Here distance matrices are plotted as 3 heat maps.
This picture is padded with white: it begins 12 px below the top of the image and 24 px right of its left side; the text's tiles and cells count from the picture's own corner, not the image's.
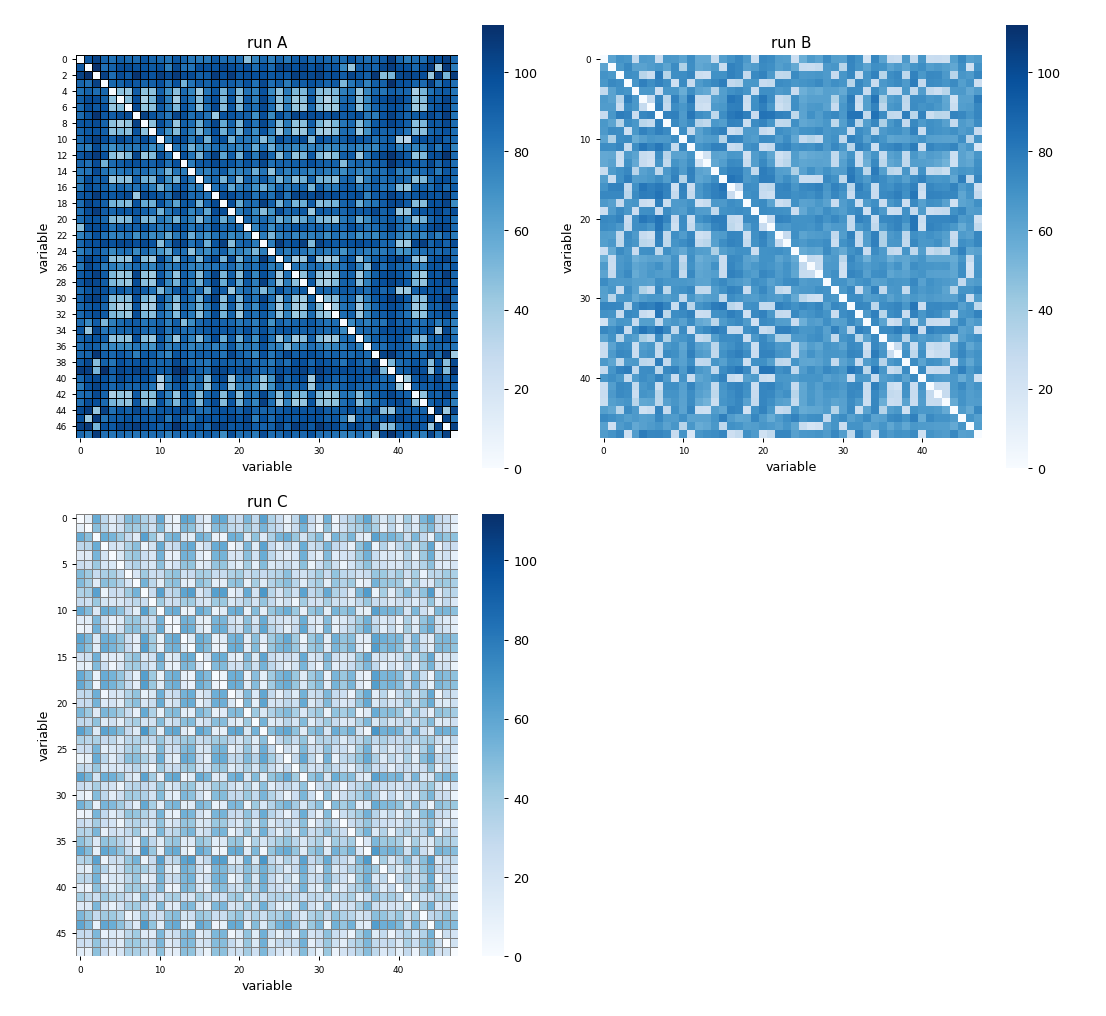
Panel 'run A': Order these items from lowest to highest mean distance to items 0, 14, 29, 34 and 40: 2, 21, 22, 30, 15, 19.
19, 22, 21, 15, 30, 2
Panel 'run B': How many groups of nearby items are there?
5
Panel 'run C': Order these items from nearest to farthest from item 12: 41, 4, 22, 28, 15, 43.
4, 15, 22, 41, 43, 28
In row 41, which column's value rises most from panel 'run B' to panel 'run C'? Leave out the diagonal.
37
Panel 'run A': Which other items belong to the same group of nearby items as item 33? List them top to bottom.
3, 13
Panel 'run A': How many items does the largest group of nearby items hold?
18
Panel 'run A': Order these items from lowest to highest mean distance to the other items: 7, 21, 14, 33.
14, 33, 21, 7
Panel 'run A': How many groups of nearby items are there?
10
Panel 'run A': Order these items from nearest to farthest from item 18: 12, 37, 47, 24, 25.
25, 12, 47, 37, 24
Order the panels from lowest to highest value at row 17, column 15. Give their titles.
run C, run B, run A
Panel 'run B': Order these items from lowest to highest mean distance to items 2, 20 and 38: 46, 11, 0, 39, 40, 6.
6, 40, 11, 46, 0, 39
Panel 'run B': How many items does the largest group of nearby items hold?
14
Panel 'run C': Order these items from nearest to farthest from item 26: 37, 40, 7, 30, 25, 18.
30, 40, 25, 37, 7, 18
